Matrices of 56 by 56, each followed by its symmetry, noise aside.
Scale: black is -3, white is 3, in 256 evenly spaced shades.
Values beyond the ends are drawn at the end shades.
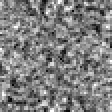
same after a half turn.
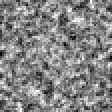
same after a half turn.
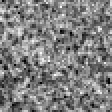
no symmetry.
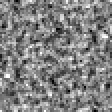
same after a half turn.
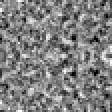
mirrored top to bottom.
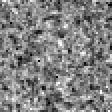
no symmetry.
